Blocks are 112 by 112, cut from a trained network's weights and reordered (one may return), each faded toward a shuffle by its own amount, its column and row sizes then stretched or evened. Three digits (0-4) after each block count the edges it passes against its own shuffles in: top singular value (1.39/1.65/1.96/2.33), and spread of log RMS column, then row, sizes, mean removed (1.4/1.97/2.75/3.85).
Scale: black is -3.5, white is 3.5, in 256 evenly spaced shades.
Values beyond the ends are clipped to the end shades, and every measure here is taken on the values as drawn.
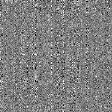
1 3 2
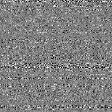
2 1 4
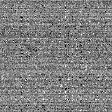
3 2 1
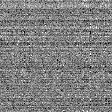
4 2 1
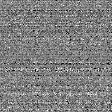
3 2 3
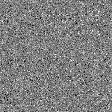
1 0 1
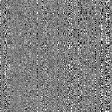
4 4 1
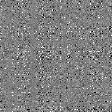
1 3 3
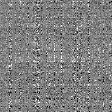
2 4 2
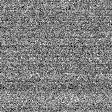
2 0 1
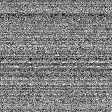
4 0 2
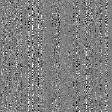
1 4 1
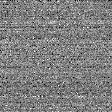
2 1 2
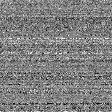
3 0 3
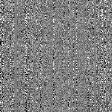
0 4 0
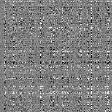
3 4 3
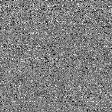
0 0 3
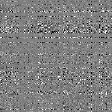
1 3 4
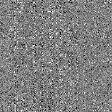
0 3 2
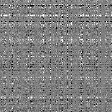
4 4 3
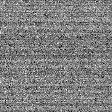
3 1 0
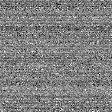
3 1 2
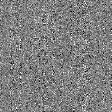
1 3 0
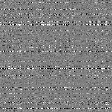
4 2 4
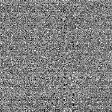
1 2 1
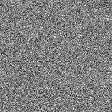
3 0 1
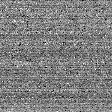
3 0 1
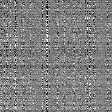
4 4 0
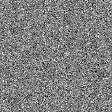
0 2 0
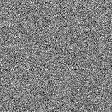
2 0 1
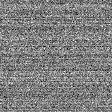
3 0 1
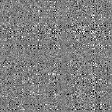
1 3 3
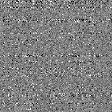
3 2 3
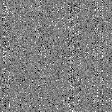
0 3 1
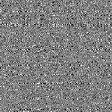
4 1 3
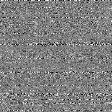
0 0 4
